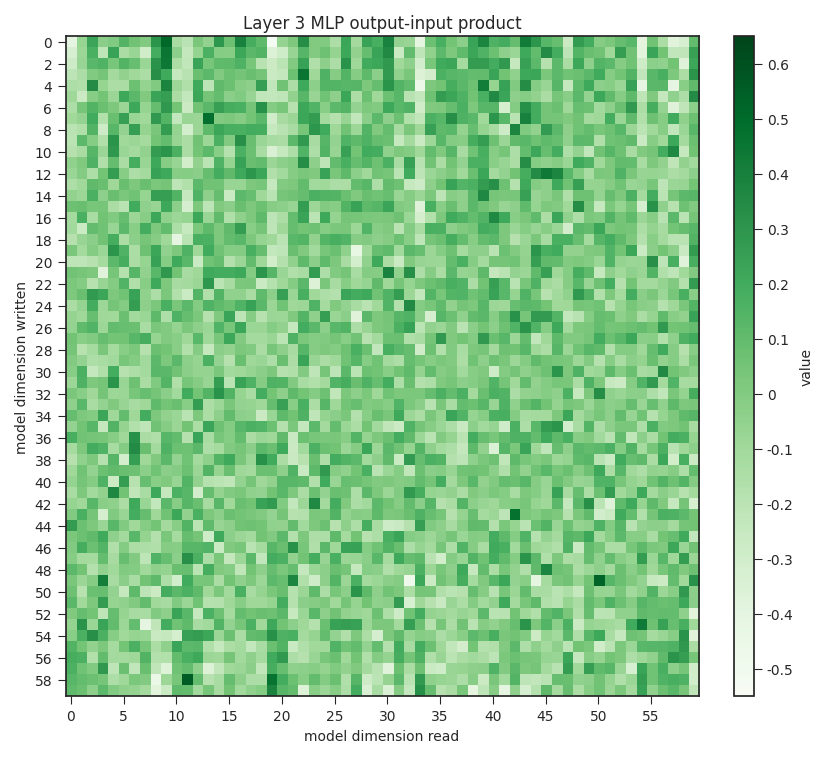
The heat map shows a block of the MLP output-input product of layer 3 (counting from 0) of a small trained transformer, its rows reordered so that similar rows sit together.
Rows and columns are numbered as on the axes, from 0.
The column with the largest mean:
43
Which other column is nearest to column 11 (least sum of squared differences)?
33
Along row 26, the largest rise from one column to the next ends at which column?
22
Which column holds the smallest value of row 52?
59
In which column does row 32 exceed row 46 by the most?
14
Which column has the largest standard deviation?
19
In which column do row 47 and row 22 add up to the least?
18
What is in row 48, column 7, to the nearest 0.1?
-0.1
